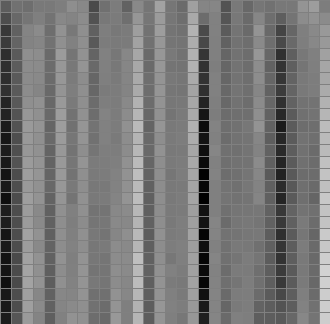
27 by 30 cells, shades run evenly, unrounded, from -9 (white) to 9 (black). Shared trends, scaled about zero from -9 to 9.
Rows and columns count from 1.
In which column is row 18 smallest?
30
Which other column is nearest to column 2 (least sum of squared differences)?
27
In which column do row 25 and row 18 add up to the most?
19
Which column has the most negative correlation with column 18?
11
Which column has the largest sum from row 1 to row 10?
1
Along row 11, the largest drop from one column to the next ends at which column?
20
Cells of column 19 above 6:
19
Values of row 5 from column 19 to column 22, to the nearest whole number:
5 0 2 1
